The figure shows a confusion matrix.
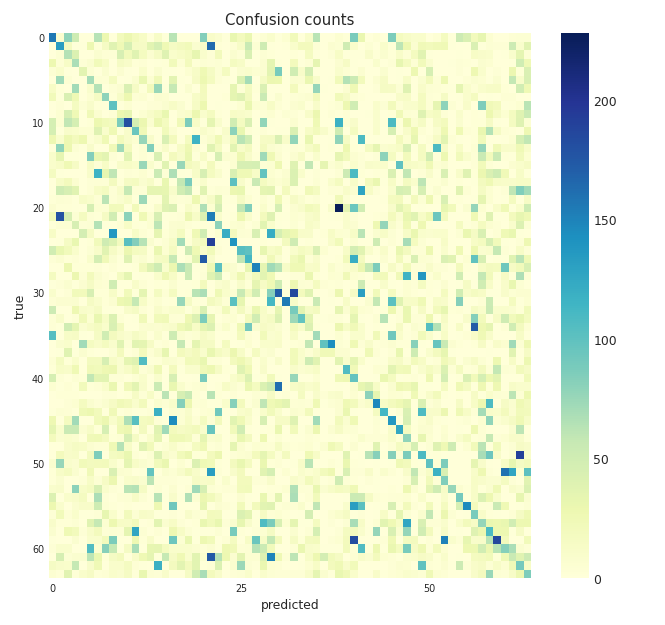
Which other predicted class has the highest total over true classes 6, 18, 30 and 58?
41
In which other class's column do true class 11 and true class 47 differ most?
24
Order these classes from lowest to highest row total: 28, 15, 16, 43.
15, 28, 43, 16
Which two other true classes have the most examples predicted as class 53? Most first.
48, 26
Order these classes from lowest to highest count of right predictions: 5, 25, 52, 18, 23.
18, 5, 52, 25, 23
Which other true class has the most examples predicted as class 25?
62
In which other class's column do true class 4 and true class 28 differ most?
49
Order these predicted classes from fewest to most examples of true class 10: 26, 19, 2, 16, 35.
16, 19, 35, 26, 2
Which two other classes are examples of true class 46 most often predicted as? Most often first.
21, 15
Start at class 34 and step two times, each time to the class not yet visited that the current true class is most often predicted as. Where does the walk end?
50
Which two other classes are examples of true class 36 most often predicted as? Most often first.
37, 51
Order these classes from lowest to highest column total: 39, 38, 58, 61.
39, 38, 61, 58
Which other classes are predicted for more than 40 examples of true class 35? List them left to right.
0, 7, 16, 45
